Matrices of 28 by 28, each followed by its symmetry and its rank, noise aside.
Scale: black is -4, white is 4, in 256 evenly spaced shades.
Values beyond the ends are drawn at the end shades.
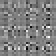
antisymmetric, rank two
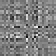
antisymmetric, rank two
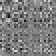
no symmetry, rank three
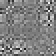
symmetric, rank four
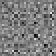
symmetric, rank four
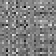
no symmetry, rank three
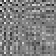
antisymmetric, rank two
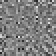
antisymmetric, rank four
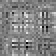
symmetric, rank three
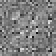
symmetric, rank four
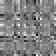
no symmetry, rank two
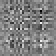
no symmetry, rank three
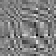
antisymmetric, rank two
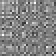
symmetric, rank three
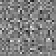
antisymmetric, rank four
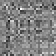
no symmetry, rank four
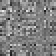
no symmetry, rank four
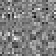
no symmetry, rank four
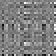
antisymmetric, rank two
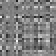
antisymmetric, rank two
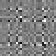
no symmetry, rank two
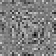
symmetric, rank four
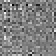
antisymmetric, rank four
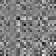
symmetric, rank two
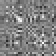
symmetric, rank three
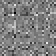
antisymmetric, rank four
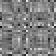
antisymmetric, rank two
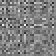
no symmetry, rank three
